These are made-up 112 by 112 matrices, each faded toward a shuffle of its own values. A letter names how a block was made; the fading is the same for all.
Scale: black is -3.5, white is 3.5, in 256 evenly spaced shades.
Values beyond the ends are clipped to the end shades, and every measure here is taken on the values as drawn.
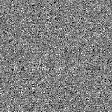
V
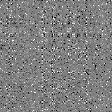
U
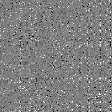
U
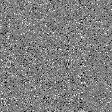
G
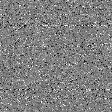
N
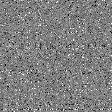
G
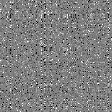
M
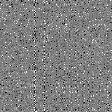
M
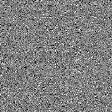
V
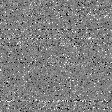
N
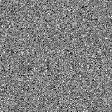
V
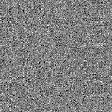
V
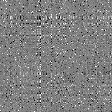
U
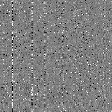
M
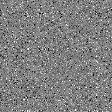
G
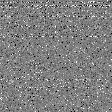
N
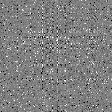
U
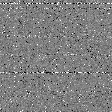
N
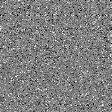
G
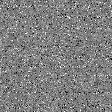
N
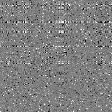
U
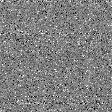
N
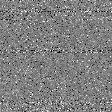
N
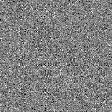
V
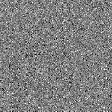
V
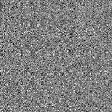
V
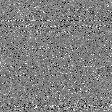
N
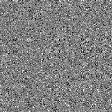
V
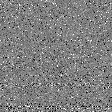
N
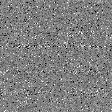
G
